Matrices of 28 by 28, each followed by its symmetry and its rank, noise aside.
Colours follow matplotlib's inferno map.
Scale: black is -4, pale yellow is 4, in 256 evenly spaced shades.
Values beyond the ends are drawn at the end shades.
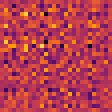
no symmetry, rank four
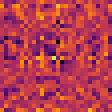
no symmetry, rank four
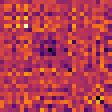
symmetric, rank four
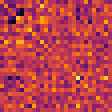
symmetric, rank six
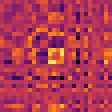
symmetric, rank three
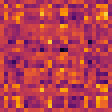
no symmetry, rank three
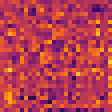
antisymmetric, rank six
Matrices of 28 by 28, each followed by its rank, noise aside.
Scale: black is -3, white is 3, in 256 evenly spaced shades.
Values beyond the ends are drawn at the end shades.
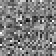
six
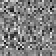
five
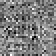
six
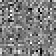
six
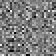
five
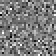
eight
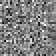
eight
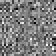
five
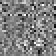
five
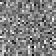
eight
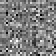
six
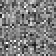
eight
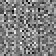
five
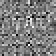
five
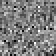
seven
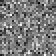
eight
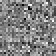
eight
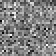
seven
